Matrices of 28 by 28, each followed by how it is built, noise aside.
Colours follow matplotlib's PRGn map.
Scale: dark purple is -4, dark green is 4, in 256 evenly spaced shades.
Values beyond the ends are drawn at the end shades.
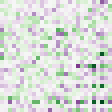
low rank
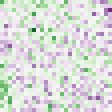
smooth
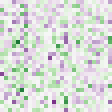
low rank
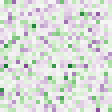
noise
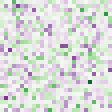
noise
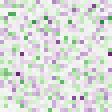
noise
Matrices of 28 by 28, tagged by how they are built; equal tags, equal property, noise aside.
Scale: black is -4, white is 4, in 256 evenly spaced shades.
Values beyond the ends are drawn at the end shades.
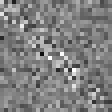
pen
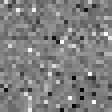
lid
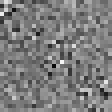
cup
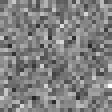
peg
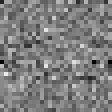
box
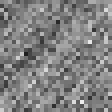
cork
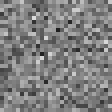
peg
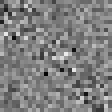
cup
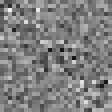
cup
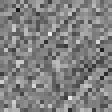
cork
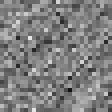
cork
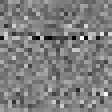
box
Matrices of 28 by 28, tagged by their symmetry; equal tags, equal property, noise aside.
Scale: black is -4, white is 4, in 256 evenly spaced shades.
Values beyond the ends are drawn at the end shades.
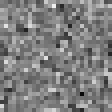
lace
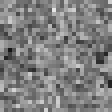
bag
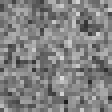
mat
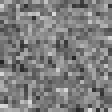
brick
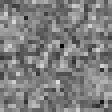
bag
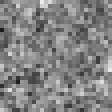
mat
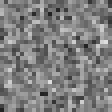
bag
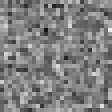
lace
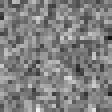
lace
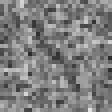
bag
